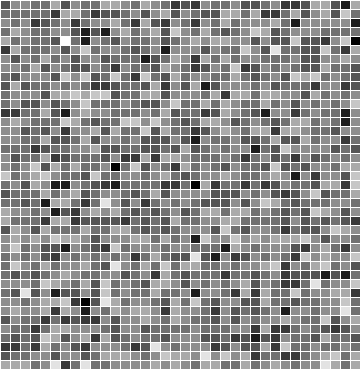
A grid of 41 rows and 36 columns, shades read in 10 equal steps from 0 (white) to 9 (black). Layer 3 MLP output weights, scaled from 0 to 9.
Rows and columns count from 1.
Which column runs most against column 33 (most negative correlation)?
7
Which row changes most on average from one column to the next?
33
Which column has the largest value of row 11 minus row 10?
23
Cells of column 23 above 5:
8
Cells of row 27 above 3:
21
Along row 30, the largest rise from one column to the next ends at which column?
29
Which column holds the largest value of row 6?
17
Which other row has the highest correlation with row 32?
22
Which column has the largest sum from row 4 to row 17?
35
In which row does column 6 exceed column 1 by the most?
24
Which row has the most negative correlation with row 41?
5
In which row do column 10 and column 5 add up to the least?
20
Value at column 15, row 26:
6
